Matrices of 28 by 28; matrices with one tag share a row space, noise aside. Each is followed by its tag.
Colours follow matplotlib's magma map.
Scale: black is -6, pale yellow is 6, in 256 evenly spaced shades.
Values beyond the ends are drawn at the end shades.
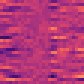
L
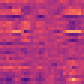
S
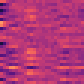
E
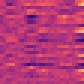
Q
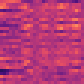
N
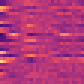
E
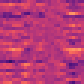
S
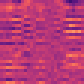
S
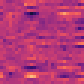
Q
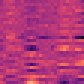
Q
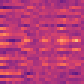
N
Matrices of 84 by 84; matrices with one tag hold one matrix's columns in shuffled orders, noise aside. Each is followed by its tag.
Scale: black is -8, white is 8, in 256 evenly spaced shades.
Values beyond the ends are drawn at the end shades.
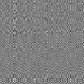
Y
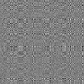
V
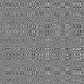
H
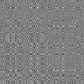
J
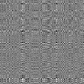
Y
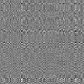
Y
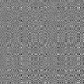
J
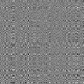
J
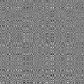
J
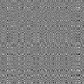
J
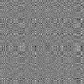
V
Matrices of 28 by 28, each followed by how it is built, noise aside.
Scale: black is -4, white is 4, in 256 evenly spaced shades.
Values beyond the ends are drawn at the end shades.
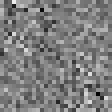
block diagonal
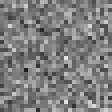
repeating rows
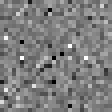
sparse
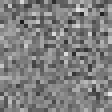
upper triangular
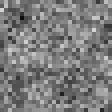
smooth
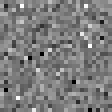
sparse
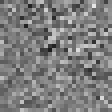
upper triangular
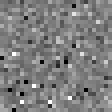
sparse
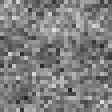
smooth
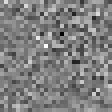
upper triangular
